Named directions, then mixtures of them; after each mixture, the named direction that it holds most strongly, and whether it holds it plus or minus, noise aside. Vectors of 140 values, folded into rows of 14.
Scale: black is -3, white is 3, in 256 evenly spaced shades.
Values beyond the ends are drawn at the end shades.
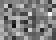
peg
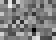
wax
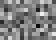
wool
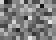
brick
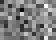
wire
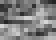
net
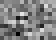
net, minus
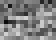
net, plus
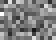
wax, plus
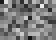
brick, minus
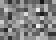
wool, minus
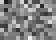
brick, plus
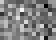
wire, minus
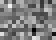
wax, plus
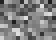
brick, minus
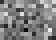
wire, plus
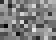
wax, minus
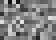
wax, minus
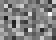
peg, plus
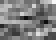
net, minus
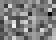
peg, minus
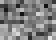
net, plus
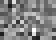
wax, minus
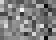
wire, minus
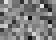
brick, minus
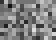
wax, minus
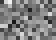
brick, minus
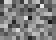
brick, minus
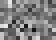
wax, plus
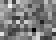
wax, plus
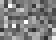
peg, minus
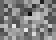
peg, minus
